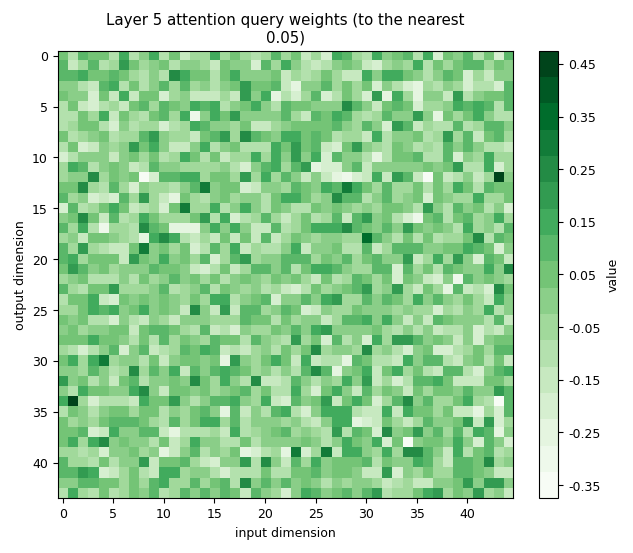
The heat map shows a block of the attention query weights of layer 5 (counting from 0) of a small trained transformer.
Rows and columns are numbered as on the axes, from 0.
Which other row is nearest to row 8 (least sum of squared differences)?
42
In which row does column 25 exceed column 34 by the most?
29
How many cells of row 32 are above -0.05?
27
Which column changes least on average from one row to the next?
6
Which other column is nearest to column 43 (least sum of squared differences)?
3
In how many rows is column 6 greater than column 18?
20
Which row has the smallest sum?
4
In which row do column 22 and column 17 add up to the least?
16
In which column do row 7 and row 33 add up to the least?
10
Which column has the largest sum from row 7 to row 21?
23
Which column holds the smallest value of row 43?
22
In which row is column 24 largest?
11
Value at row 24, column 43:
0.15
